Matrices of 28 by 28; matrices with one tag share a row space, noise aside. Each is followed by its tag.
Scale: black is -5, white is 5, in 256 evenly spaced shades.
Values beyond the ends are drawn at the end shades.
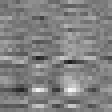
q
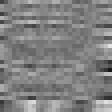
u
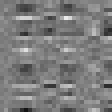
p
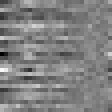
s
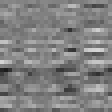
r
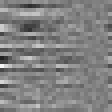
s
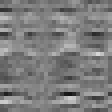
r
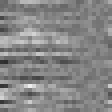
s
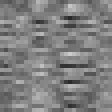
q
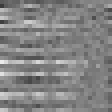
s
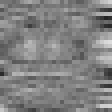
u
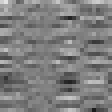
r
